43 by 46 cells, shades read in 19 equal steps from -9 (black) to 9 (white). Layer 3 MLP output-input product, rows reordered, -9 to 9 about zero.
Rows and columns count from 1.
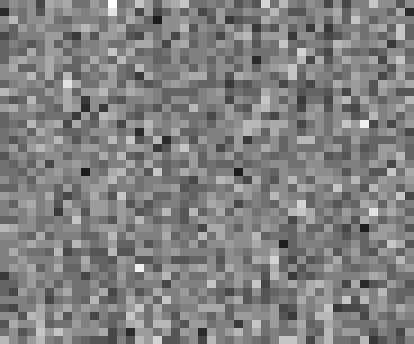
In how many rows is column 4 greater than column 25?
26
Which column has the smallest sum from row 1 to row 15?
37
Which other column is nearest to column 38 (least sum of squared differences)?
20
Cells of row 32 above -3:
39
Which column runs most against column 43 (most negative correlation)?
4
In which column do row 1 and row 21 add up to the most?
13
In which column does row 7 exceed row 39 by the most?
38
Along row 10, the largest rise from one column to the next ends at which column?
17
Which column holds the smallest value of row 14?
10
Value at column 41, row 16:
8
